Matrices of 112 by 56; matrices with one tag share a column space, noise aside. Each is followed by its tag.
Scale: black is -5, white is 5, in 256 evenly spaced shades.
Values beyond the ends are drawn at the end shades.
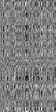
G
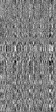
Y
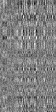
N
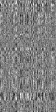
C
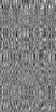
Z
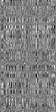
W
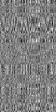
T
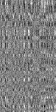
N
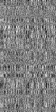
W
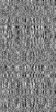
W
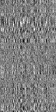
T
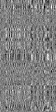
Z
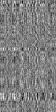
C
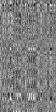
C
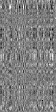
Z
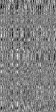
Z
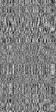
T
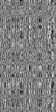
W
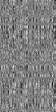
W
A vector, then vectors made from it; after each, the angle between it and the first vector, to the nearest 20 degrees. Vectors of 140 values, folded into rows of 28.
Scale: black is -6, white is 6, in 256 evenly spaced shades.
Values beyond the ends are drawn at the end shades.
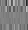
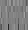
60 degrees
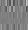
160 degrees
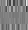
160 degrees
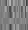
40 degrees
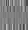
60 degrees
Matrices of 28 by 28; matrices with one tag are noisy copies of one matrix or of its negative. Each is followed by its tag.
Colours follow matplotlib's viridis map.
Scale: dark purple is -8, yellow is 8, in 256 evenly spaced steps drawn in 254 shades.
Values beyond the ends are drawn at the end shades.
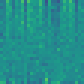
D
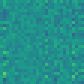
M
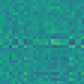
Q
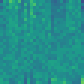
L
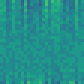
D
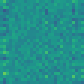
M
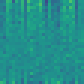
D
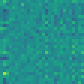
M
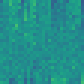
L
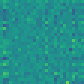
M
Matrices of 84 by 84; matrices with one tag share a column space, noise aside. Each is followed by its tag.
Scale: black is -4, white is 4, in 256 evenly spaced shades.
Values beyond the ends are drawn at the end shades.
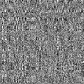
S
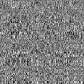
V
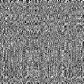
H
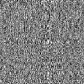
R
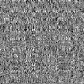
S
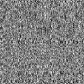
R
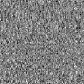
R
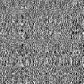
V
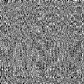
H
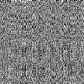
H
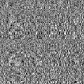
V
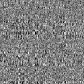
V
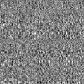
V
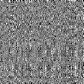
H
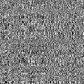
V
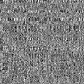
S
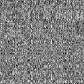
R
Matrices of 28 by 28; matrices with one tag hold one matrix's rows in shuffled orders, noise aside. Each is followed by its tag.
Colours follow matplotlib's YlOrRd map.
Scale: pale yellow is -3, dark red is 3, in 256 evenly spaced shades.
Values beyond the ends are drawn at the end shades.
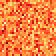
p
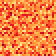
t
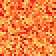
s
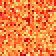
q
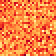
q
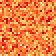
t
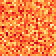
p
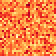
q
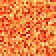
q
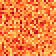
p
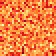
s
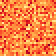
q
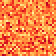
t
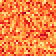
q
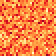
t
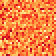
t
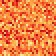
t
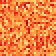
q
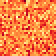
q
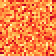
s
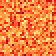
s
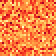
t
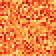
q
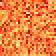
q
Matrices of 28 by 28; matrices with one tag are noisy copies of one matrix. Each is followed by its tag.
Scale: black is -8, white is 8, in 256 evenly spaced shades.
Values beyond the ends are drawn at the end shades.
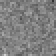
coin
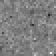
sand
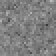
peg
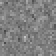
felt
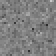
peg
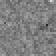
peg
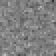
coin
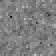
sand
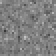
felt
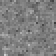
coin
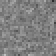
coin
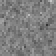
peg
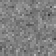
sand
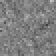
peg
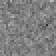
peg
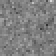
peg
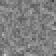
coin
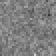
sand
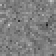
peg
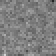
coin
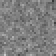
coin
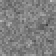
peg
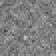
felt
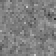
sand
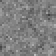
sand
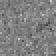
peg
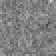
peg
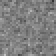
coin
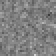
sand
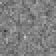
felt
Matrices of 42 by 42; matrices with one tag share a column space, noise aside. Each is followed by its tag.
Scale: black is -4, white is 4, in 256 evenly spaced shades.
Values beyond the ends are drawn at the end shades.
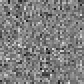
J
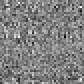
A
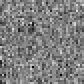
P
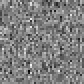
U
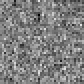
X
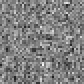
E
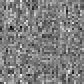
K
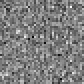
A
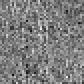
K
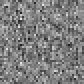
U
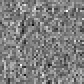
P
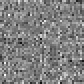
J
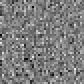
J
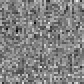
K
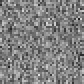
P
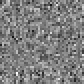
A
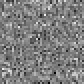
J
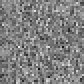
P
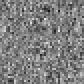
P
